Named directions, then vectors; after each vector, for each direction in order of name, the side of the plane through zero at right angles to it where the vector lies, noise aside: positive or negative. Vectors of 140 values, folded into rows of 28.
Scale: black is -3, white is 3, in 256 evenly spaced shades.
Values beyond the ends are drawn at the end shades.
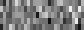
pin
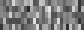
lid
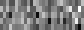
negative, positive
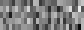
negative, positive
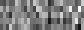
negative, positive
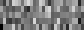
positive, positive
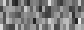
negative, negative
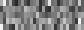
negative, negative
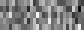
positive, negative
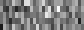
positive, positive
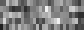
positive, positive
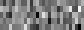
negative, positive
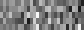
positive, negative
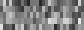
negative, negative
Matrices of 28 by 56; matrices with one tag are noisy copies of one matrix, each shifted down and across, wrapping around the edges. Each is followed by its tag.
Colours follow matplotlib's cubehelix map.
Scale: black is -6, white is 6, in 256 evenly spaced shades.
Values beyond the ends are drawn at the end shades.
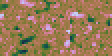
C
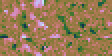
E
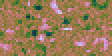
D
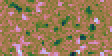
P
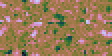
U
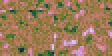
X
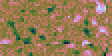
E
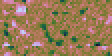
E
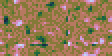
U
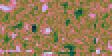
U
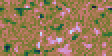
X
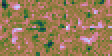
U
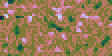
P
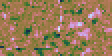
X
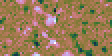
E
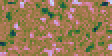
P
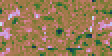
X
